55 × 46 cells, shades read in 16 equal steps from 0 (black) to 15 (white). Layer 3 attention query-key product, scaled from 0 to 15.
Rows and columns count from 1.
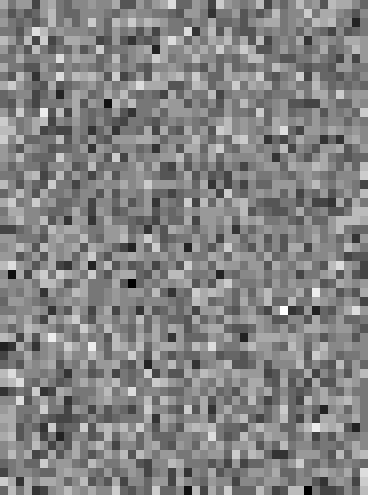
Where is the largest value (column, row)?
36, 35
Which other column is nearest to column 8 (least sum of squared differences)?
23
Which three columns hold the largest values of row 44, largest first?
17, 5, 14
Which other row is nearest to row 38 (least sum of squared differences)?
54
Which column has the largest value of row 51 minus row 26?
30
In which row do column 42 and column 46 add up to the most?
53
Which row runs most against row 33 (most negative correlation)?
45
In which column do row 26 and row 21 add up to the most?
7
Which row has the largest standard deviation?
55
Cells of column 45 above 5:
45
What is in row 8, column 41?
6
